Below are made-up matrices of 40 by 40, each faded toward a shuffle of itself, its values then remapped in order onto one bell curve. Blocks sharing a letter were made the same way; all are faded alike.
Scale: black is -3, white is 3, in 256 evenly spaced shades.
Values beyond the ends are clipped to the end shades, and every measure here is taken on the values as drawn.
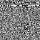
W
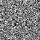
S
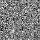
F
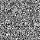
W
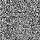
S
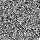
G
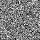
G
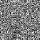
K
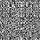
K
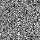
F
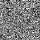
W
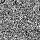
G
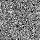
G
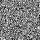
G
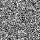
S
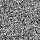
G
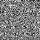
W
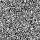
G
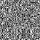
K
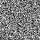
G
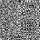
K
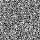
S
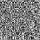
K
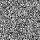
S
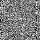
F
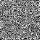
W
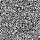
S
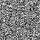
S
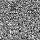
S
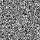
F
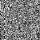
F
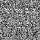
S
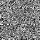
W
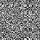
K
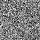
G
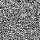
S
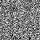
S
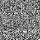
W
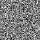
F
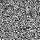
S
